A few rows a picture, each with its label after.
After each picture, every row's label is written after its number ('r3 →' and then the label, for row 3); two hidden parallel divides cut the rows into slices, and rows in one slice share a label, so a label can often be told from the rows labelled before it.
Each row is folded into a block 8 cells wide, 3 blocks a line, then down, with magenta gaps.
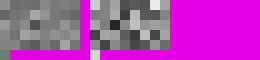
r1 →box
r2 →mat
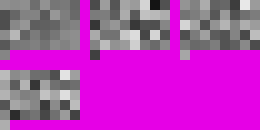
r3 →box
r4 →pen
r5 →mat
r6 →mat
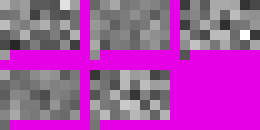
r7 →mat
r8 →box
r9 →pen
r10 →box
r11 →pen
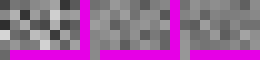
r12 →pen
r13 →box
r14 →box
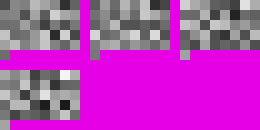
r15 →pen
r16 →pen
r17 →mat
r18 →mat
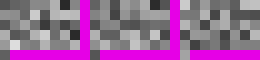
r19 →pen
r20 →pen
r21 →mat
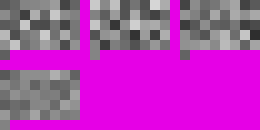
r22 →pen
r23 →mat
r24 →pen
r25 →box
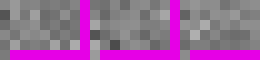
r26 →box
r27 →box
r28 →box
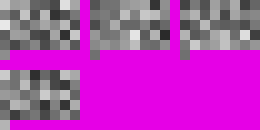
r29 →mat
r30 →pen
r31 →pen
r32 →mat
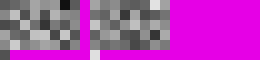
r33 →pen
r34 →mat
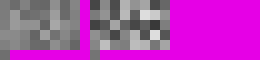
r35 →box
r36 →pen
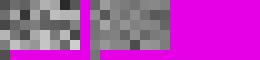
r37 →pen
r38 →box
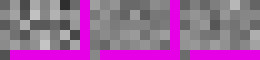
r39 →pen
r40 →box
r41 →box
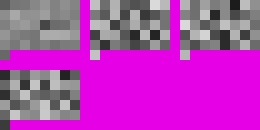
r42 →box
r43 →mat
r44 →mat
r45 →pen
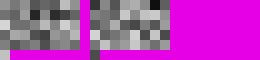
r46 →mat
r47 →pen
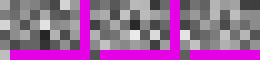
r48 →mat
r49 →pen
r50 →pen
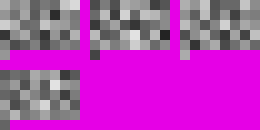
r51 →mat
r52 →pen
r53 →mat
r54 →pen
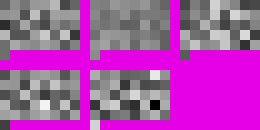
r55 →pen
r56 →box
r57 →pen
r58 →pen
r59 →mat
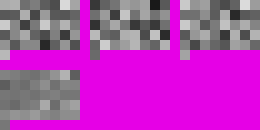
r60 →mat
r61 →pen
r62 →mat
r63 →box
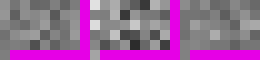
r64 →box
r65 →mat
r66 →box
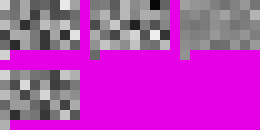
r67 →mat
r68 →pen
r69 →box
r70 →mat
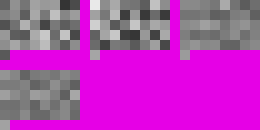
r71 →pen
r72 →mat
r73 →box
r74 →box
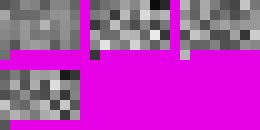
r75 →box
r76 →pen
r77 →mat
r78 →pen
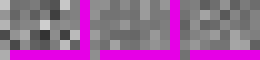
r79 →mat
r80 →box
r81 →box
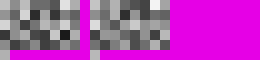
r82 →mat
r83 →mat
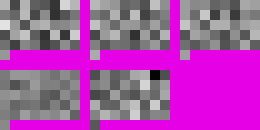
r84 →mat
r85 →mat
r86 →mat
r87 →box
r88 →pen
